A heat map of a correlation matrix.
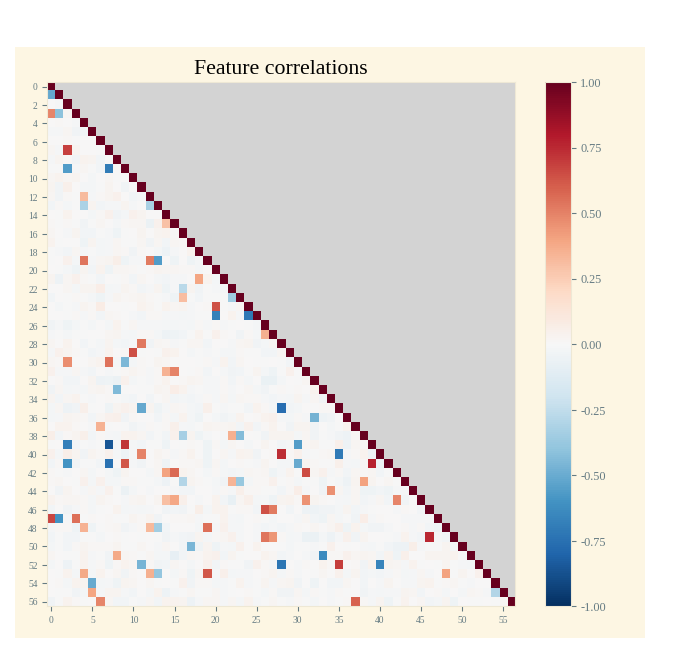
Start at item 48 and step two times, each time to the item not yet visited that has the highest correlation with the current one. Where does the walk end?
53
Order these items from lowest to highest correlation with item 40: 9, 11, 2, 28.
9, 2, 11, 28
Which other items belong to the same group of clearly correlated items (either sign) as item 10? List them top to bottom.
29
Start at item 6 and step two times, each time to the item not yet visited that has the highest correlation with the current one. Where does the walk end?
37
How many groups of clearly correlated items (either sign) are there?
16
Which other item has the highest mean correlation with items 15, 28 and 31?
42
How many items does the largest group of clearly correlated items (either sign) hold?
6
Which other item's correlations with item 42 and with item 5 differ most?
31
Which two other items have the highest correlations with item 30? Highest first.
7, 2
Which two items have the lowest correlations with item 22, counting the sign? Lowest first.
23, 16
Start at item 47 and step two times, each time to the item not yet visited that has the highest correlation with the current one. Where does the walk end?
3
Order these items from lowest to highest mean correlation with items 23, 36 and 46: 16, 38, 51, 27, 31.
38, 31, 51, 16, 27
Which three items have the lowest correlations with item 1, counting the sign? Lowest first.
47, 0, 3
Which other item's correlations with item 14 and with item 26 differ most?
46
